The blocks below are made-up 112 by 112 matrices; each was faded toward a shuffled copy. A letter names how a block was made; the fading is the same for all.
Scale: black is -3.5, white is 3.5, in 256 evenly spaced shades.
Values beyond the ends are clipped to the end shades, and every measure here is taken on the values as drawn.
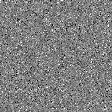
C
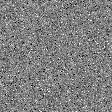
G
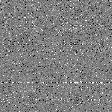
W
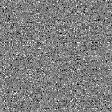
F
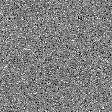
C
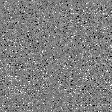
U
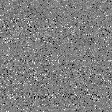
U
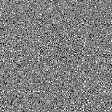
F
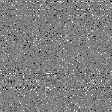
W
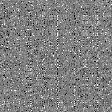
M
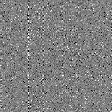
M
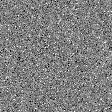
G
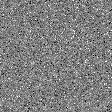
G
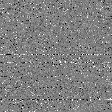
U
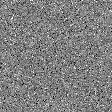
G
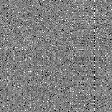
M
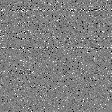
W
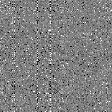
M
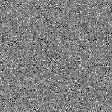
F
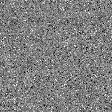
C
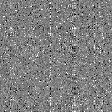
M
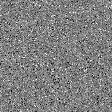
C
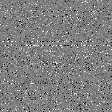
W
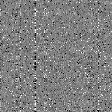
M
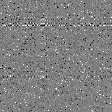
W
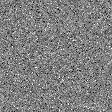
G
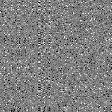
M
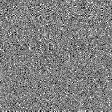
F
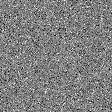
G
